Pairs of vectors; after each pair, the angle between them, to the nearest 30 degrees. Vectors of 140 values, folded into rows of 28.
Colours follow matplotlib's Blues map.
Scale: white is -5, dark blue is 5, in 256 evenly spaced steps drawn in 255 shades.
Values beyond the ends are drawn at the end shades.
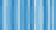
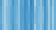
30 degrees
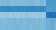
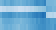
150 degrees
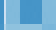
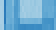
150 degrees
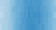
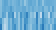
90 degrees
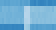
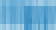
150 degrees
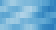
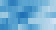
150 degrees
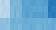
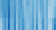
120 degrees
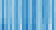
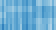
30 degrees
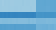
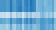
150 degrees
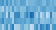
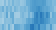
120 degrees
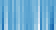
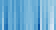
150 degrees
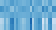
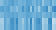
30 degrees
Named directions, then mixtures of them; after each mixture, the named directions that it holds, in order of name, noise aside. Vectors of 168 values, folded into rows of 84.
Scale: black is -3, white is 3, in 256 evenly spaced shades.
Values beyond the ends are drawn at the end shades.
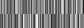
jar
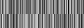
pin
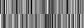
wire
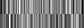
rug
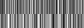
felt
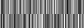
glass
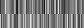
felt, pin, wire.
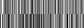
felt, glass, pin.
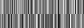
felt, jar, wire.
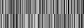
pin.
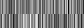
jar, pin.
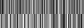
felt, pin.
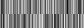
glass.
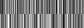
felt.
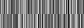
jar, pin, wire.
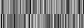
glass, pin.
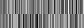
jar, pin.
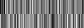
felt, rug, wire.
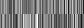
jar, pin.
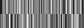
rug.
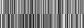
felt, pin.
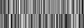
rug.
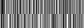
felt, glass.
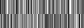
pin, rug, wire.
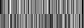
rug, wire.
